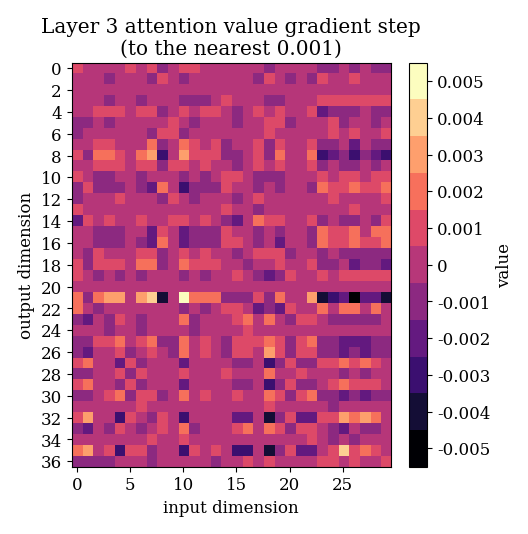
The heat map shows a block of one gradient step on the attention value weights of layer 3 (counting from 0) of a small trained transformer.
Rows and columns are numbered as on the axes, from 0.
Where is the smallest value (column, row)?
26, 21
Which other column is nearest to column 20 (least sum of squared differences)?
5
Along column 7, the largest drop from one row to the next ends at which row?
22
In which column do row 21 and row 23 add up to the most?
10
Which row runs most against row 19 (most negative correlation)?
17
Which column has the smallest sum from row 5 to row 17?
15
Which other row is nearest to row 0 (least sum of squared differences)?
34
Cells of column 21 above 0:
6
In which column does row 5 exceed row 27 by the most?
18
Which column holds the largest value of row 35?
25
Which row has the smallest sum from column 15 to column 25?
35
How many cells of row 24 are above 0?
1
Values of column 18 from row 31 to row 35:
0.001 -0.004 0.002 0 -0.004
